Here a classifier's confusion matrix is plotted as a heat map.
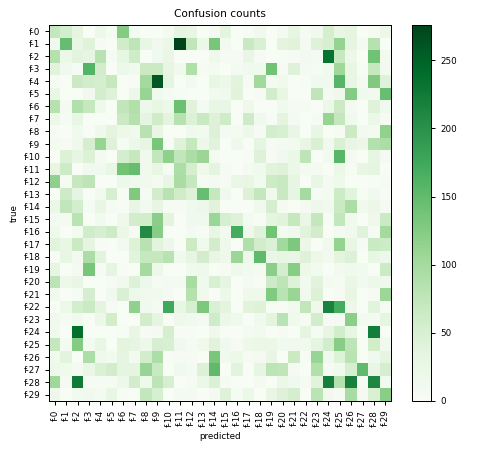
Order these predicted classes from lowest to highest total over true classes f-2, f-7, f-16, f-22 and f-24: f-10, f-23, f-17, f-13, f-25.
f-23, f-17, f-13, f-10, f-25
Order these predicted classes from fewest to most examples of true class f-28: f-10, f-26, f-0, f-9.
f-10, f-9, f-0, f-26
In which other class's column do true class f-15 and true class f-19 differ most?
f-3
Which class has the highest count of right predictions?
f-28
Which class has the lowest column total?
f-27
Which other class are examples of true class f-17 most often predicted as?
f-21
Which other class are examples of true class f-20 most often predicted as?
f-12
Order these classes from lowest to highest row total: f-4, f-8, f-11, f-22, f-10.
f-8, f-11, f-10, f-4, f-22
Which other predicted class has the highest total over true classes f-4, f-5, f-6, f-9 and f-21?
f-29
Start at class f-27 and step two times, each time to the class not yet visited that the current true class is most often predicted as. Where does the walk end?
f-26
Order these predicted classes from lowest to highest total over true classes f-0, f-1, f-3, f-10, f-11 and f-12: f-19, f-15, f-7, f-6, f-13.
f-15, f-13, f-19, f-7, f-6
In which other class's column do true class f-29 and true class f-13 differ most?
f-7
